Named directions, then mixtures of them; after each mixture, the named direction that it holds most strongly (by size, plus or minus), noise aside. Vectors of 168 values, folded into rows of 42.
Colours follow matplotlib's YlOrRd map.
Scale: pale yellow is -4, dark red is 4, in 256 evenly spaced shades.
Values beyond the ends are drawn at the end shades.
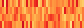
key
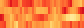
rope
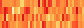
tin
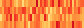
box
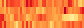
rope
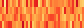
key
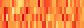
tin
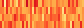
key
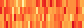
tin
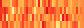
tin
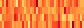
key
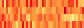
key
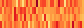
box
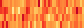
tin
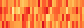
tin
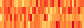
box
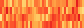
rope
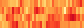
rope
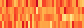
key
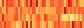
key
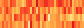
box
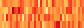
tin
